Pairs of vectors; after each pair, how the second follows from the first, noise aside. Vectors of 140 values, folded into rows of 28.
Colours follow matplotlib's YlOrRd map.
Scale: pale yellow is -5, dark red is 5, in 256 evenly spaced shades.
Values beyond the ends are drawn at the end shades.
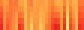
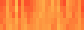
reversed, shrunk.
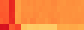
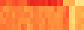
reversed, negated.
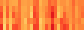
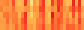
reversed, negated.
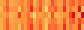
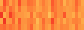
reversed, shrunk.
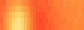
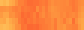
wrapped around, shrunk.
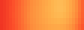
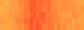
wrapped around, shrunk.
